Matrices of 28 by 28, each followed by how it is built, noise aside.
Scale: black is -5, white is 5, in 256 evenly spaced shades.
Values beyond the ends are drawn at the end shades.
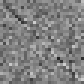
diagonal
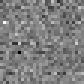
uneven rows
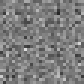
low rank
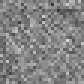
Toeplitz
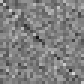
diagonal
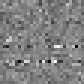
uneven rows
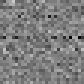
uneven rows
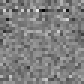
uneven rows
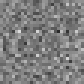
low rank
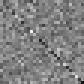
diagonal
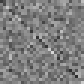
diagonal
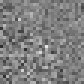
lower triangular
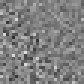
lower triangular
